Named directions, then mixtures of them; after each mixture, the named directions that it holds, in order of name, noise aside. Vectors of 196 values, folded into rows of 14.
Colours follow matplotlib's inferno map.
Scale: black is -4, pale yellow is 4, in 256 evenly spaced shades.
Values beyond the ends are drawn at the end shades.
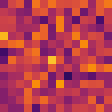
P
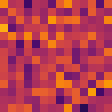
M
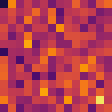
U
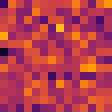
P, U.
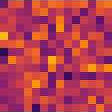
P.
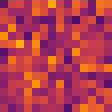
M, P.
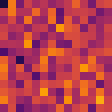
U.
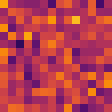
M, P.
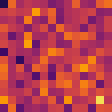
U.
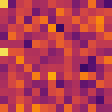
P, U.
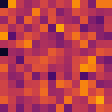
P, U.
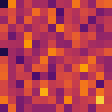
U.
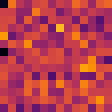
P, U.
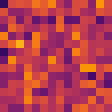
M, P.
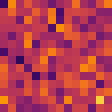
U.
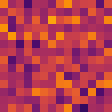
M.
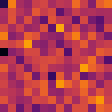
P, U.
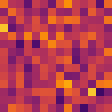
M.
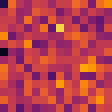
P, U.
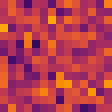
M, U.
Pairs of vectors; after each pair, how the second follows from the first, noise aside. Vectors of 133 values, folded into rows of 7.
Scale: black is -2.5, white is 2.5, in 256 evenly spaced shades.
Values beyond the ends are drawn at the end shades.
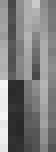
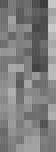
reversed, shrunk.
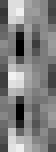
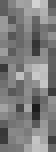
reversed, shrunk.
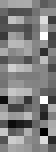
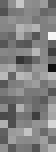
wrapped around, shrunk.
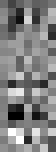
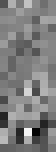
reversed, partly zeroed.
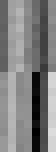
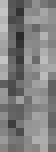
reversed, shrunk.
